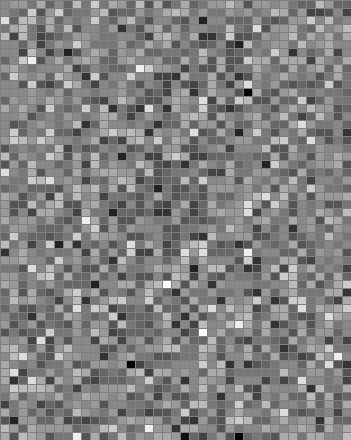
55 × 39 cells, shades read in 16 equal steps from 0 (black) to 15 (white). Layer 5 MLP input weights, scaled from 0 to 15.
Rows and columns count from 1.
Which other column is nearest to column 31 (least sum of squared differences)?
7
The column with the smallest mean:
22
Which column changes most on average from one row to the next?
21
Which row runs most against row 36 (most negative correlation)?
1
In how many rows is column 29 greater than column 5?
22
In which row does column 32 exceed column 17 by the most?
52
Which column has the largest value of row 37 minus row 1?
17
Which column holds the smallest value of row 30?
23
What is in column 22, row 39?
5
